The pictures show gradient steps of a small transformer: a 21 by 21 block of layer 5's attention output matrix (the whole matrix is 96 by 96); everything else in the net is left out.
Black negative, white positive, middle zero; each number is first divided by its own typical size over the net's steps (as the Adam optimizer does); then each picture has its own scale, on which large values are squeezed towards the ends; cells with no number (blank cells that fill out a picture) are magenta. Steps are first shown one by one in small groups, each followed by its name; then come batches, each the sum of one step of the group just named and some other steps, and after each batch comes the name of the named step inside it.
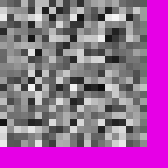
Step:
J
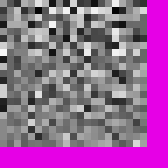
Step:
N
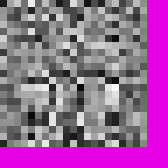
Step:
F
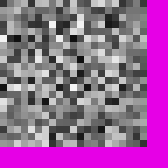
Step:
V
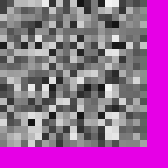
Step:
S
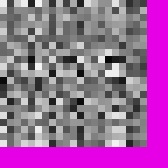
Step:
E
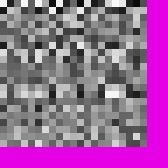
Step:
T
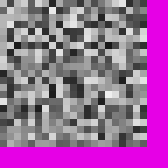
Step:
T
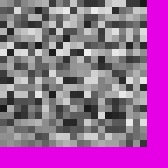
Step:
N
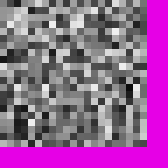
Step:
N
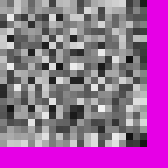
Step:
V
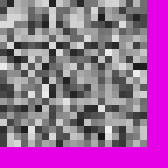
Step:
S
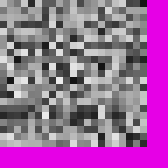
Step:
V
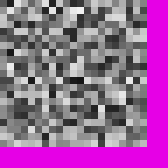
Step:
J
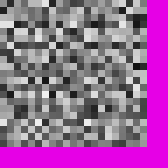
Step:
S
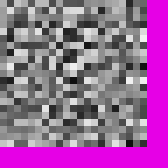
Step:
E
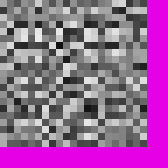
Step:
N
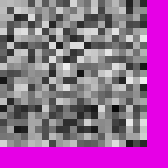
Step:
E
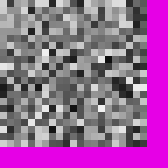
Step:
E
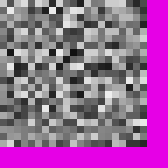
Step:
T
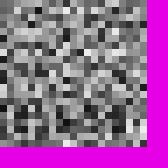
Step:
N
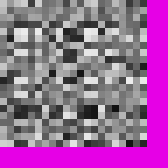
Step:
E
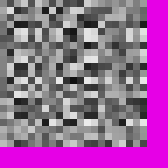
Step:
J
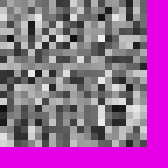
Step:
J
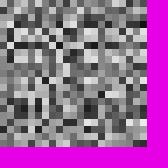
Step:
T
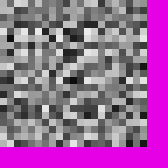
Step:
E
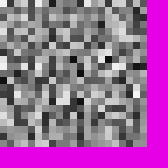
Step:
E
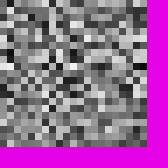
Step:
V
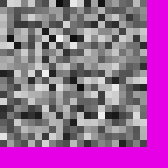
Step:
F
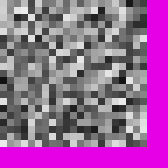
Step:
E
